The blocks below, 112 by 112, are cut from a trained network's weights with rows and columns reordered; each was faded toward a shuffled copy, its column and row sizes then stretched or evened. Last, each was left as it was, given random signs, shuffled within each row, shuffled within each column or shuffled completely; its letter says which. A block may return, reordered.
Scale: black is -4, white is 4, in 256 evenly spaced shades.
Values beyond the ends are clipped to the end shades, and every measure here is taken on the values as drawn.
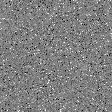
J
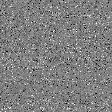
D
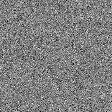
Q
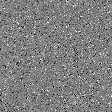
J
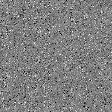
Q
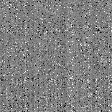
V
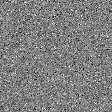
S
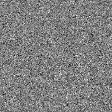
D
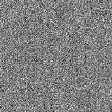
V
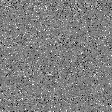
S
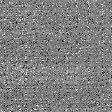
V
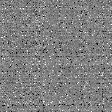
V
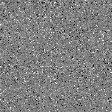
D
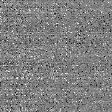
V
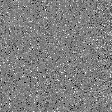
Q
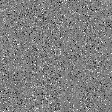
Q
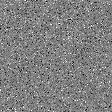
J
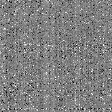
V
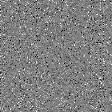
Q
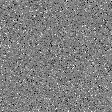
J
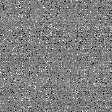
V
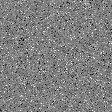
J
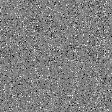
D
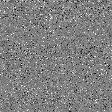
S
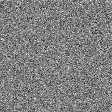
J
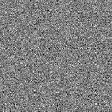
V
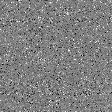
S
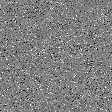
J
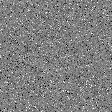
J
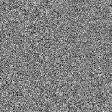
V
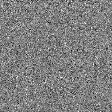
D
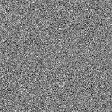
V
